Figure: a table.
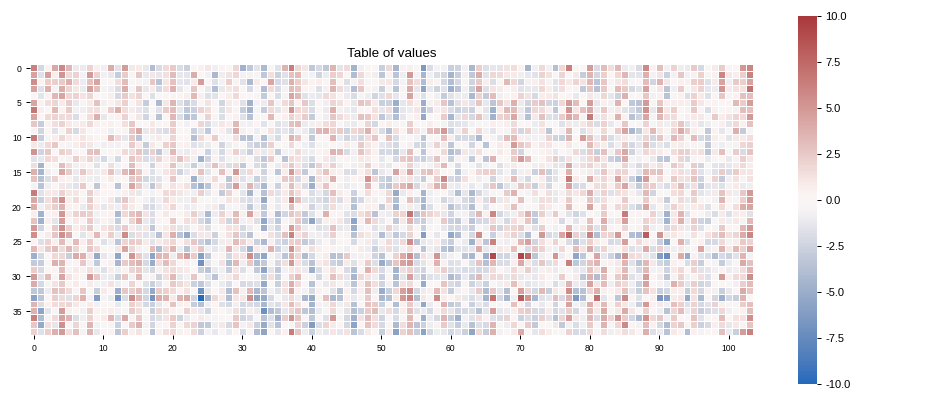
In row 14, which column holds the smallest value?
1
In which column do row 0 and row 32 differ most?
0
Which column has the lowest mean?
33
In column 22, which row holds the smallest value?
24
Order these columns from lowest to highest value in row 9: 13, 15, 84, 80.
13, 80, 84, 15
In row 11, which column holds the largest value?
69
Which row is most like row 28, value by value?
32
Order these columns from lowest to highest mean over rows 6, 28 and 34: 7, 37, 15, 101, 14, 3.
101, 7, 15, 14, 3, 37
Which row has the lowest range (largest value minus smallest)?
8
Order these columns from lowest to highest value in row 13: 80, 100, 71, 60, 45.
60, 100, 45, 80, 71
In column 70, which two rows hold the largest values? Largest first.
27, 33
